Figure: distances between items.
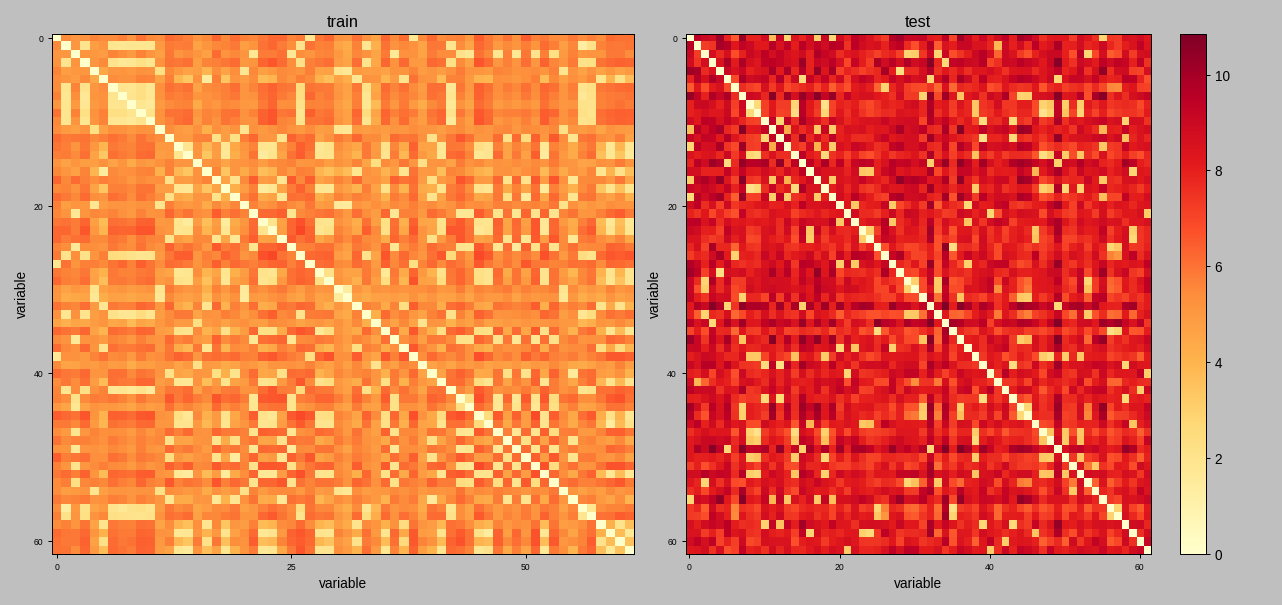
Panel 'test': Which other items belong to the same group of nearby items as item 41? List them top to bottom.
1
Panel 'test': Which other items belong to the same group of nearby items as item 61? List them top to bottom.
21, 40
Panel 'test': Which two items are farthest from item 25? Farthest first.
34, 3
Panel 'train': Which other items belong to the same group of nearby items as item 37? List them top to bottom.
5, 16, 32, 58, 60
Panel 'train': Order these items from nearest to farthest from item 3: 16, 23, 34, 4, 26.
26, 34, 4, 16, 23
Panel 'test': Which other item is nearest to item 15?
5
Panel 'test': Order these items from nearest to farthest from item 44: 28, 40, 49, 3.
28, 40, 3, 49
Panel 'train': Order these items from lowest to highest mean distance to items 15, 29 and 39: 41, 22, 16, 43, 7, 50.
22, 41, 16, 50, 7, 43
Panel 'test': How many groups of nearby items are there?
16
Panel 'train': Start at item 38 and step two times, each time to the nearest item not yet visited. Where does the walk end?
27
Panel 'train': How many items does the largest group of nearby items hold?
14
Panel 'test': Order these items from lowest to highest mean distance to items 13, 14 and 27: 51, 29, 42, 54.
51, 54, 29, 42
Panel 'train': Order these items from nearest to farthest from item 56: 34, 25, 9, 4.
9, 34, 4, 25
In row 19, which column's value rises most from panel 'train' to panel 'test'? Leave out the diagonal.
12
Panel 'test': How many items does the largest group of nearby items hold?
9
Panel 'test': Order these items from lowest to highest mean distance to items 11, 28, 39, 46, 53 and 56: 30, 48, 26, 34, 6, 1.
30, 6, 48, 26, 1, 34
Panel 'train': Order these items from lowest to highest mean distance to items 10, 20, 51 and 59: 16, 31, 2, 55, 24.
31, 2, 16, 55, 24
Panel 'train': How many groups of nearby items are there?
8
